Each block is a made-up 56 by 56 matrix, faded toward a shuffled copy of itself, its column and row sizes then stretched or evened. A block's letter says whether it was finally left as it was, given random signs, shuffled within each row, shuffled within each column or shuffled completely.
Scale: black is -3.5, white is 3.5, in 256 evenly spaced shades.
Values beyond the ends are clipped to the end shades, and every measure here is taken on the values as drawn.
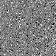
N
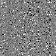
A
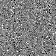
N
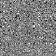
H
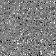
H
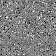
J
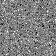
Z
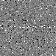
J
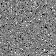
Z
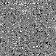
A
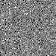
H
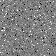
Z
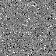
J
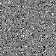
A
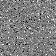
J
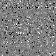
A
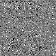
A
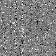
N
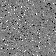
Z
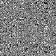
H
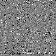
A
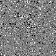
H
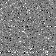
J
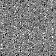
N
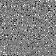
H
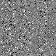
N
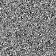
J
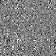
H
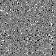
H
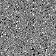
N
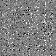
A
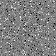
N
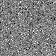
Z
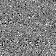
J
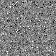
J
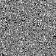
A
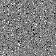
N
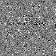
A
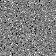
N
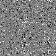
A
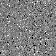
N
